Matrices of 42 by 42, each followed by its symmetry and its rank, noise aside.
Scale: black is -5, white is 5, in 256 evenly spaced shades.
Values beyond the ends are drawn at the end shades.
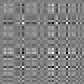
symmetric, rank one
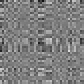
no symmetry, rank two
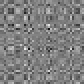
symmetric, rank two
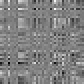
no symmetry, rank two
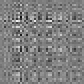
antisymmetric, rank two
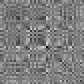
symmetric, rank three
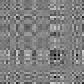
symmetric, rank two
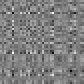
symmetric, rank two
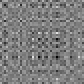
symmetric, rank two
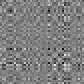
symmetric, rank two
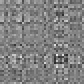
no symmetry, rank three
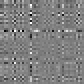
antisymmetric, rank two
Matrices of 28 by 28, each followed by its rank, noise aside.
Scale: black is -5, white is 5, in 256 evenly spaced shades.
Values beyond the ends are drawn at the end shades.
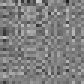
three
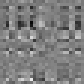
two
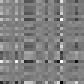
one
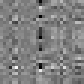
two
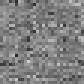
six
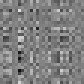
two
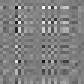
one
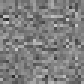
six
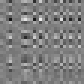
one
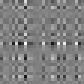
one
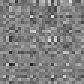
four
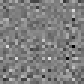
four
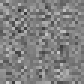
six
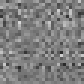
four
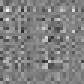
three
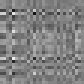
two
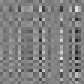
one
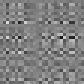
two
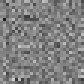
six
